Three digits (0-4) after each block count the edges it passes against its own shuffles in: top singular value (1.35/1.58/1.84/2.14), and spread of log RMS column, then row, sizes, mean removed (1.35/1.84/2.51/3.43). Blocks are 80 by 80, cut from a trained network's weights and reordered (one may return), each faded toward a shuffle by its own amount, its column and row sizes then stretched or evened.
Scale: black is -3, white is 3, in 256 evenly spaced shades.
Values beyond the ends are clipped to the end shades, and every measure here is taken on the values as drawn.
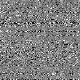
1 1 4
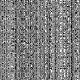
4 3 1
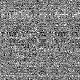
3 0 1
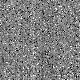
0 0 0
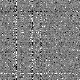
3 3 1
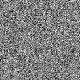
3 0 0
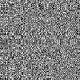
4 1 1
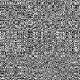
4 2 3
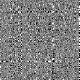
4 3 2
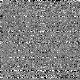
1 1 4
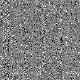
0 3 0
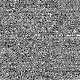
1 0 0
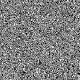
1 1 1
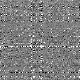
3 2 3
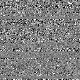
0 0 4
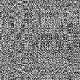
4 1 2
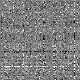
3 3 1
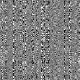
4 4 0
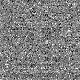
1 0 0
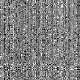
3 2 2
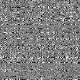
0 2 4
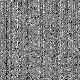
3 2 0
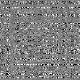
3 2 4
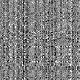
4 2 2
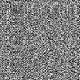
4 2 0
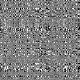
4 3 4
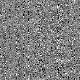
1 3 0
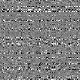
3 2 4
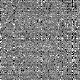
2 3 1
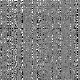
2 4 0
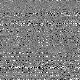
1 0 4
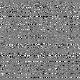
1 1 4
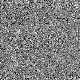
0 0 2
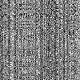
4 0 1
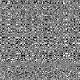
4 2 4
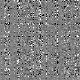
0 4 3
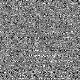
1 1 3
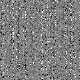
0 3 0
